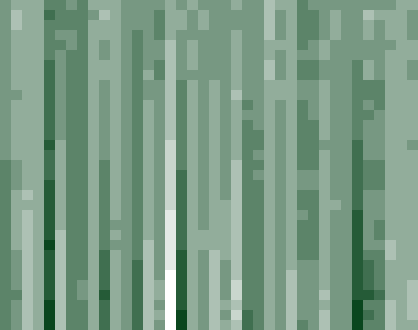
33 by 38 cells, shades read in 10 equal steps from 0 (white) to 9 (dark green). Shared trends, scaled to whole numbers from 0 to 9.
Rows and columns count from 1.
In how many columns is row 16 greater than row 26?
8
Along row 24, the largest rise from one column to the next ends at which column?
17
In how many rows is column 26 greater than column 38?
23
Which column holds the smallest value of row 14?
16
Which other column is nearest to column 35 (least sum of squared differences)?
1
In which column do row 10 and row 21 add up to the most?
5
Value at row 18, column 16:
2
